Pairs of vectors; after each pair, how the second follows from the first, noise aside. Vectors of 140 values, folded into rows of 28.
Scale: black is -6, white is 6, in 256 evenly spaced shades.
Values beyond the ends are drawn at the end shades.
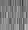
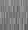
negated, shrunk.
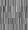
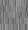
shrunk.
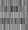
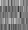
wrapped around, negated.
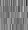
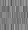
wrapped around, negated, shrunk.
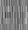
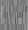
reversed, shrunk.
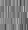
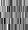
reversed, negated, scaled up.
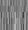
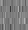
wrapped around, negated, partly zeroed.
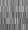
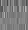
wrapped around, negated, partly zeroed.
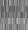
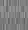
negated, shrunk.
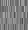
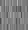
wrapped around, negated, partly zeroed.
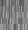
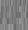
wrapped around, negated, shrunk.
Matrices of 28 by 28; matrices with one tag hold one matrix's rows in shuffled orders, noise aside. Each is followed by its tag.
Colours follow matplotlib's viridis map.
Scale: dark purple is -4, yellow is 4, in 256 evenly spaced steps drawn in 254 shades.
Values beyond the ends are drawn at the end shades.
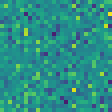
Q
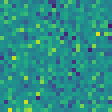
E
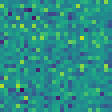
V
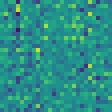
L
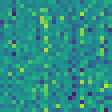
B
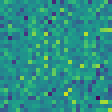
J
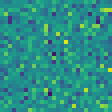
J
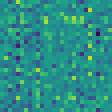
L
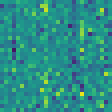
B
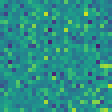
J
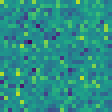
V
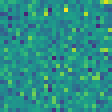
J
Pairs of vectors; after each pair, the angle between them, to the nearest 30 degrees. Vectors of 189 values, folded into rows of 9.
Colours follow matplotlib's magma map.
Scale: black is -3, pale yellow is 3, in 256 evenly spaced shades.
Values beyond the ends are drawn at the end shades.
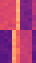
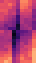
120 degrees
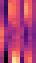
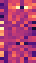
60 degrees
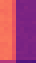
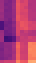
150 degrees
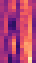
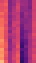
120 degrees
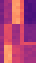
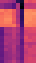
120 degrees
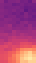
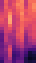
150 degrees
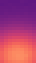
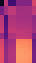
60 degrees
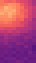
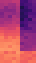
120 degrees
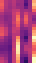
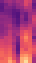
120 degrees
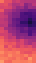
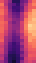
120 degrees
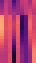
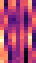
90 degrees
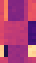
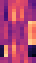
150 degrees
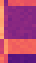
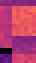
120 degrees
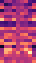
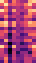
150 degrees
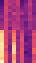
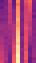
90 degrees
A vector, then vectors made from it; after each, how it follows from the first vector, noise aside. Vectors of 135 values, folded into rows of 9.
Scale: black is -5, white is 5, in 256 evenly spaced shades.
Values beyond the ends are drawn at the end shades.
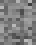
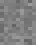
negated, shrunk.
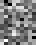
reversed, negated, scaled up.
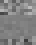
wrapped around, negated, partly zeroed.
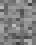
copied.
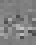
wrapped around, negated, partly zeroed.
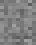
shrunk.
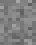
shrunk.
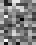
reversed, negated, scaled up.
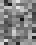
reversed, negated, scaled up.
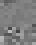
wrapped around, negated, partly zeroed.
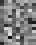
wrapped around, scaled up.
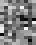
wrapped around, scaled up.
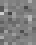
wrapped around, negated, partly zeroed.
